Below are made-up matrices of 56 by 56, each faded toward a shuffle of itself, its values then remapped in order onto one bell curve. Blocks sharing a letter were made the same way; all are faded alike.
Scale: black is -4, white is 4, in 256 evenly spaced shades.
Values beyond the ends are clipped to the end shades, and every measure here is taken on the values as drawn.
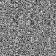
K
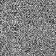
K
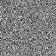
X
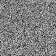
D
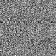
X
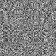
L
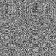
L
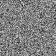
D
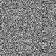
X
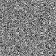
K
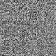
X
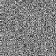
L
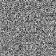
X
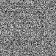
X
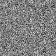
D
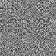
L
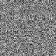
X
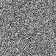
D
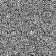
X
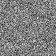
D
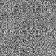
X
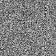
D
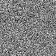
D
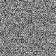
X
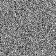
D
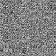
X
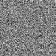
K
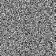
K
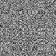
L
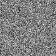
D
